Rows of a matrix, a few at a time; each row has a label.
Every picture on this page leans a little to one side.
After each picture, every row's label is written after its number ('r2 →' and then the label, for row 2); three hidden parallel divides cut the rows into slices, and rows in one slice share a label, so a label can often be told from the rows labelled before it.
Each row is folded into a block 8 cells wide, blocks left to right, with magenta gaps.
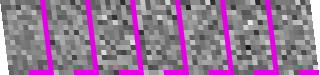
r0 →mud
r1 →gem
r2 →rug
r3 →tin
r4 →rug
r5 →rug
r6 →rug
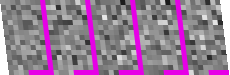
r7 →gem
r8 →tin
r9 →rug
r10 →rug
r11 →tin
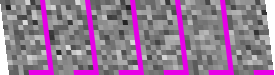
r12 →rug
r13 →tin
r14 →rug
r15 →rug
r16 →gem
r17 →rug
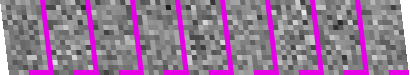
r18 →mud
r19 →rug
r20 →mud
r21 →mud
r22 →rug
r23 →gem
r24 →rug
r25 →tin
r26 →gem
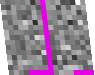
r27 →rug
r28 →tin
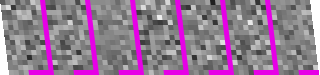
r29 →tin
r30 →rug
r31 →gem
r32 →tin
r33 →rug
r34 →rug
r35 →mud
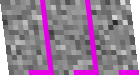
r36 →mud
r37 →gem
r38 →tin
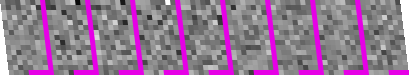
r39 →mud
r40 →rug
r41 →rug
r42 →tin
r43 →tin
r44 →mud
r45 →gem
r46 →gem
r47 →gem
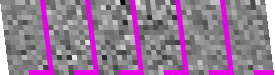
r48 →gem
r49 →rug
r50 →rug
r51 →tin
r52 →gem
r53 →gem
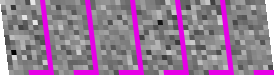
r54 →tin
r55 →gem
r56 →mud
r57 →tin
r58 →rug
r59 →gem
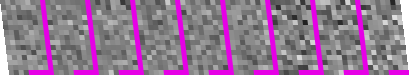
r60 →mud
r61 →mud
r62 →mud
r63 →gem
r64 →gem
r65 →mud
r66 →rug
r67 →tin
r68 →rug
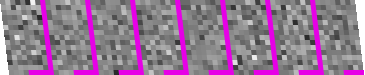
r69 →tin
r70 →gem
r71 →mud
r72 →gem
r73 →mud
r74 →rug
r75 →tin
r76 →mud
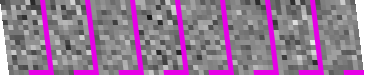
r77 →rug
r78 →rug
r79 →gem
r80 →tin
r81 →mud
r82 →mud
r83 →rug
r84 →mud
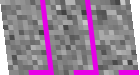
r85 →mud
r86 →mud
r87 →gem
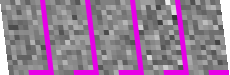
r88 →gem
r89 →mud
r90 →gem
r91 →tin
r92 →mud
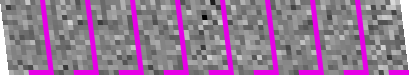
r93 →mud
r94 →mud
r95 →gem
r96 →gem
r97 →rug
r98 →gem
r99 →mud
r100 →gem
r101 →tin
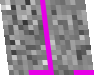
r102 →tin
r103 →mud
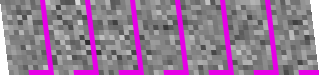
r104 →mud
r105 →tin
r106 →gem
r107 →gem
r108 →mud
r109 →mud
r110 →gem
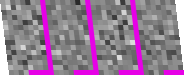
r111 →tin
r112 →mud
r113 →rug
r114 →gem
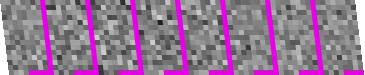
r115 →mud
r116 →rug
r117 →rug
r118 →tin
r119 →tin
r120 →mud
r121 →mud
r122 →mud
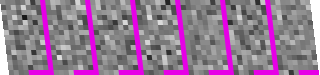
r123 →rug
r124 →tin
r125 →tin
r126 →rug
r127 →mud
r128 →rug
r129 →gem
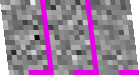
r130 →tin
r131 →rug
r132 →mud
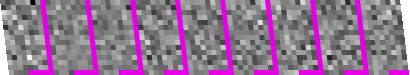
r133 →rug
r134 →mud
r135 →mud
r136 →rug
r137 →tin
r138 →tin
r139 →tin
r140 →rug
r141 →tin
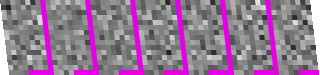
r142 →rug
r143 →gem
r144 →mud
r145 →rug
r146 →rug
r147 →tin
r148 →rug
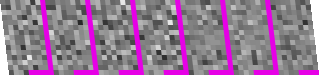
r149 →rug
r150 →rug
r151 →tin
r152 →tin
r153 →gem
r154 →gem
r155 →mud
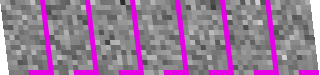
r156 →gem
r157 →gem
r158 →mud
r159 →gem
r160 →mud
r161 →gem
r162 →gem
